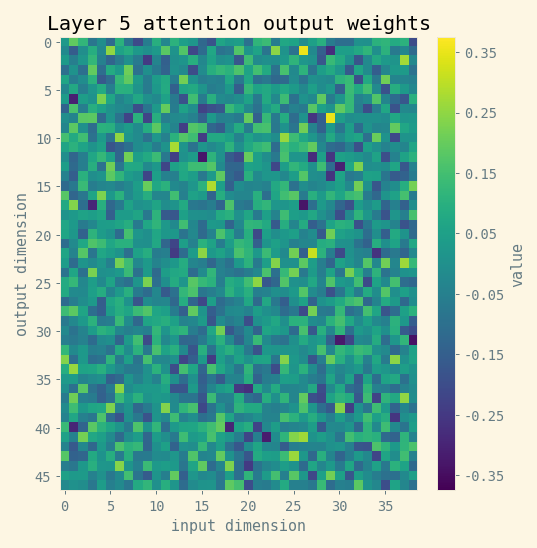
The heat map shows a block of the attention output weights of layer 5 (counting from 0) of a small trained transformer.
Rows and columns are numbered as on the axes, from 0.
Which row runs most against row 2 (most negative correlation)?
46
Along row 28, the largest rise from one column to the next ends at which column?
27
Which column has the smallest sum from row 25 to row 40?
15
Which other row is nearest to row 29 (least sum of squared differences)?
44
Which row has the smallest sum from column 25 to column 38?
17
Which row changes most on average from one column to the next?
12
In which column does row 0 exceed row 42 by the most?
1
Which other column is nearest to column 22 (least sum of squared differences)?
10
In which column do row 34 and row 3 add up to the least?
23
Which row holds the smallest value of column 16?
33
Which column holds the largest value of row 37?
37
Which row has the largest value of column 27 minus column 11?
22
